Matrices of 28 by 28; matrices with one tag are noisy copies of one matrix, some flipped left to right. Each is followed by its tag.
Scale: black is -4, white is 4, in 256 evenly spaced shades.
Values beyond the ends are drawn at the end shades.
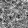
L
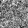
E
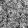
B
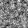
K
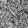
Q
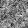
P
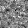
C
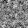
K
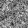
P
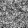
C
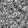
C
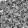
L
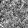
E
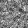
C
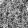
B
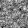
C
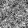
P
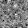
K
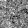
Q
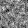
C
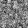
K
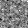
L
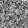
L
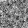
L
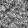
C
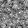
K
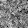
Q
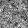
P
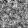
K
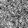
Q
